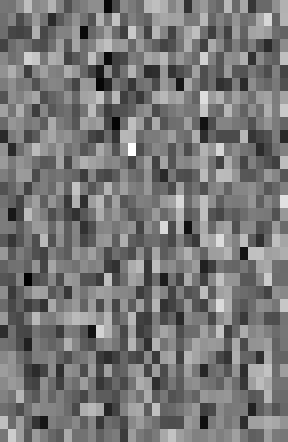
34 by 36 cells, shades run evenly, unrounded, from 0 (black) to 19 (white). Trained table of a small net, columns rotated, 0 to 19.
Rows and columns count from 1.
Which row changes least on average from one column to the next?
31
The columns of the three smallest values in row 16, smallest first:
11, 9, 3
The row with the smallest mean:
7
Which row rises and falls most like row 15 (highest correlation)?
4
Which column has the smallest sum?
15
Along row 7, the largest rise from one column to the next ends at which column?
24
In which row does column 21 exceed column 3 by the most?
18
